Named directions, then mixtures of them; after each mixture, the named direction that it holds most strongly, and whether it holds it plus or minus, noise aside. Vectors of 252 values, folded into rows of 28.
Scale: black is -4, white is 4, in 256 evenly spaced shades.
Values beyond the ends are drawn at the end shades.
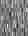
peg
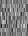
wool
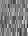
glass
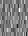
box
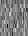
peg, minus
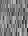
glass, minus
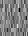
box, minus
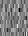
box, minus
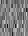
peg, minus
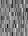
peg, minus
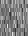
peg, plus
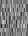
wool, plus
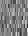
glass, plus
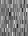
peg, plus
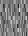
box, plus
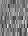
glass, plus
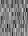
peg, minus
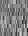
glass, minus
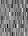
peg, minus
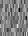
box, minus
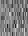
peg, minus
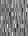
peg, plus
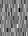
box, minus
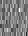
box, plus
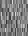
wool, plus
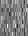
peg, plus
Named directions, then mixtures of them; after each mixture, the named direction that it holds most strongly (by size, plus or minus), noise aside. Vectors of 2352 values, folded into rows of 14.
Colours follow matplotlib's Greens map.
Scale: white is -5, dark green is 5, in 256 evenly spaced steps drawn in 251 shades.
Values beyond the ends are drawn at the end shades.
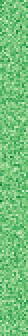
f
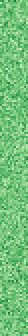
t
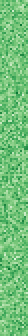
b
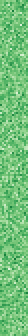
b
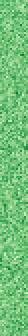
b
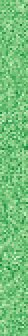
b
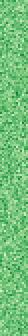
b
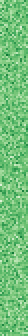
f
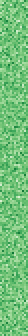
f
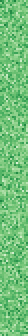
t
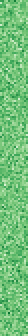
t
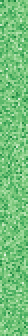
t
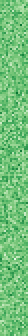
b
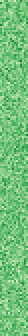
t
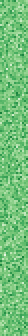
b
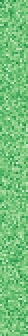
t
